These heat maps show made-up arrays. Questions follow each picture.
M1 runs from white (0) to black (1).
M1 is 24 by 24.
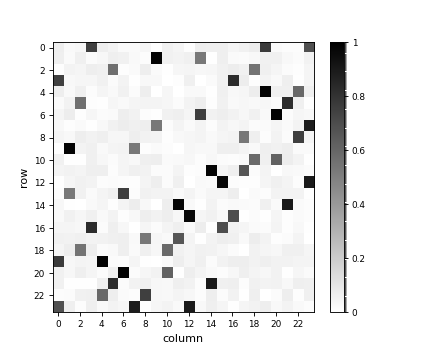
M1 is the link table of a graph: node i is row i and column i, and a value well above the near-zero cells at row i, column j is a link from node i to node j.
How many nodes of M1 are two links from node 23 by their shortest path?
4
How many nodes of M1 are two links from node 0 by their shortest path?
4
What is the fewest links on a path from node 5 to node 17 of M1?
4
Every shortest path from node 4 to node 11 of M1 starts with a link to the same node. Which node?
node 22
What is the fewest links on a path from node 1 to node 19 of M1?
5
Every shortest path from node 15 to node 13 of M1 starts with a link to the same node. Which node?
node 12
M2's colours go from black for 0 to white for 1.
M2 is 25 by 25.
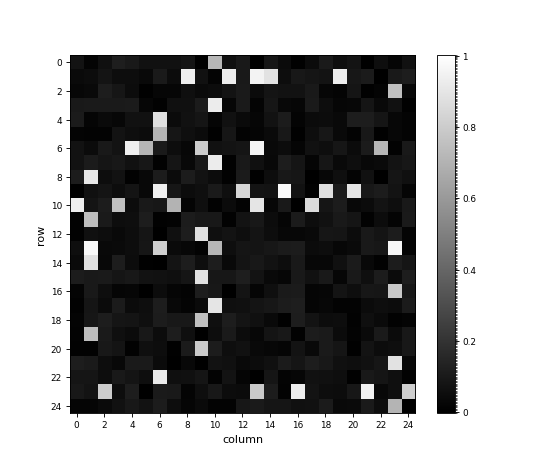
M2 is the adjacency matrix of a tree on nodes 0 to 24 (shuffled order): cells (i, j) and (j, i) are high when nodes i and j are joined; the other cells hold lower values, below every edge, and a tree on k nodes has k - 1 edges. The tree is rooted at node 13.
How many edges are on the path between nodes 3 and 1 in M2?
3
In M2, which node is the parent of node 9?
6
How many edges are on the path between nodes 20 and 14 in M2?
5
